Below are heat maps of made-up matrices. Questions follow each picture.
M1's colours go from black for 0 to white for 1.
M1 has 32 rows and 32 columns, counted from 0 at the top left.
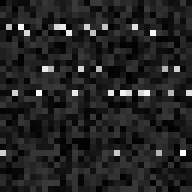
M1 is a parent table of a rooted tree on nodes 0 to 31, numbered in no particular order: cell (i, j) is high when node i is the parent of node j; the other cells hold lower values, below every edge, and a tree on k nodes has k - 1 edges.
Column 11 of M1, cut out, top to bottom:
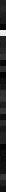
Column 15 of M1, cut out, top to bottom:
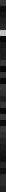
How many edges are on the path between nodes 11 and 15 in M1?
2
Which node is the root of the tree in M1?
5
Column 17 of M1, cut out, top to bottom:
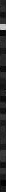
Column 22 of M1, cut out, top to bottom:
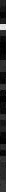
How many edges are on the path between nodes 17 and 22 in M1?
2
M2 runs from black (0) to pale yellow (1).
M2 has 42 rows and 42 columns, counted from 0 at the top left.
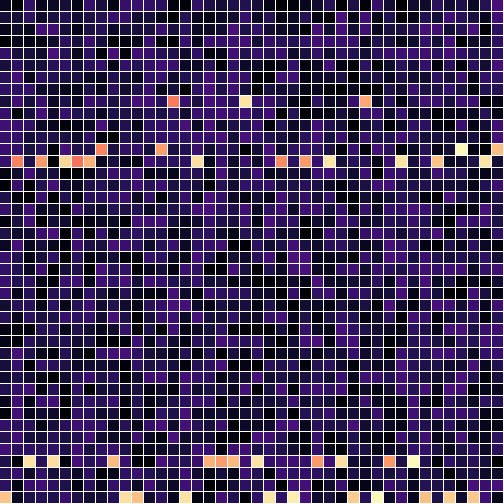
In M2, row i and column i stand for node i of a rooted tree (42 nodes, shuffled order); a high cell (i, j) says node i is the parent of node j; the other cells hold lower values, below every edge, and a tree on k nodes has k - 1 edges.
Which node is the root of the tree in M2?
12
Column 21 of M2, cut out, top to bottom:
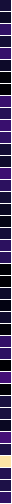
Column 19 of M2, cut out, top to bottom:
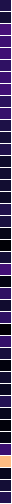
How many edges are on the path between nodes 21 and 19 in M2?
2
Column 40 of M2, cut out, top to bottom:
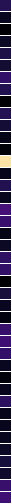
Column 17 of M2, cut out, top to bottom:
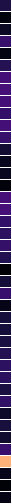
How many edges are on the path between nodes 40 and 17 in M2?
4
